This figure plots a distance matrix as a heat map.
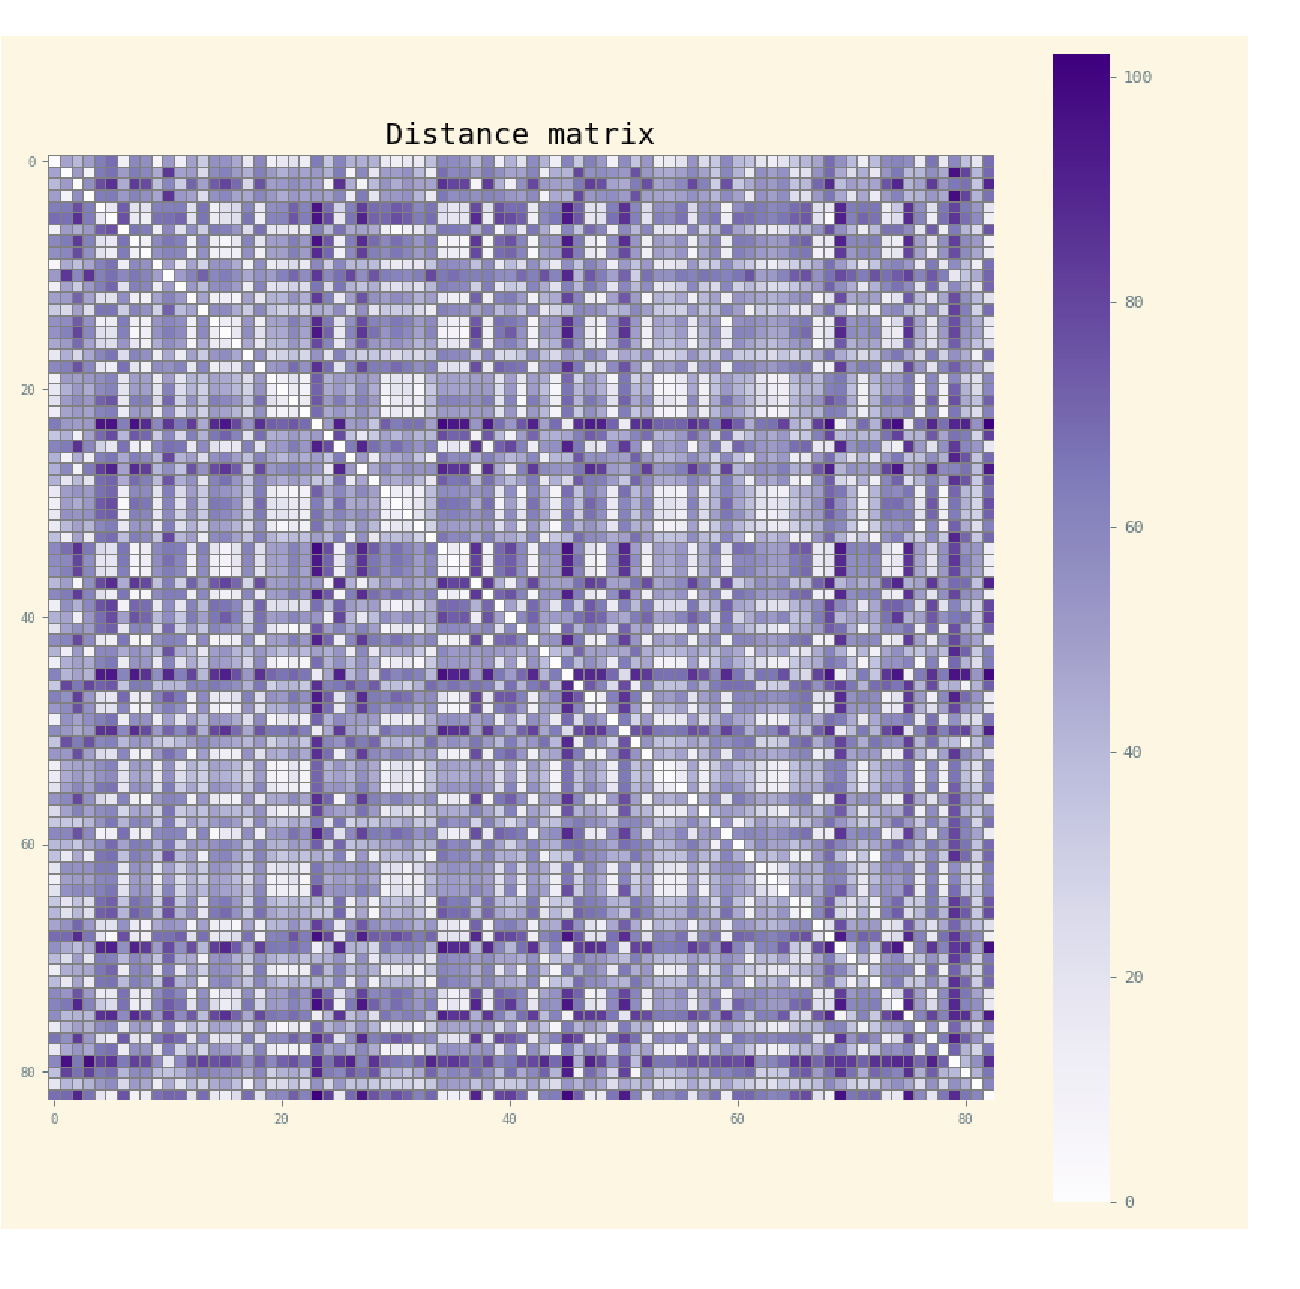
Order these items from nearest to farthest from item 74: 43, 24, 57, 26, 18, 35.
35, 18, 57, 43, 26, 24
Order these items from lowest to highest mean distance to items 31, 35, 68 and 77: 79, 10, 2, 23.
10, 2, 79, 23
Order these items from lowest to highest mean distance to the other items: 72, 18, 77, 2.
72, 18, 77, 2
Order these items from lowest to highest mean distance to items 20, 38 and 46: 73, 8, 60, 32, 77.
32, 8, 73, 77, 60
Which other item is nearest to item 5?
68
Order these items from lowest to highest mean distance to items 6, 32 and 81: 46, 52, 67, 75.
46, 67, 52, 75
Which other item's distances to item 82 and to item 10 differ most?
79
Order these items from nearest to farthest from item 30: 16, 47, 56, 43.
43, 16, 56, 47
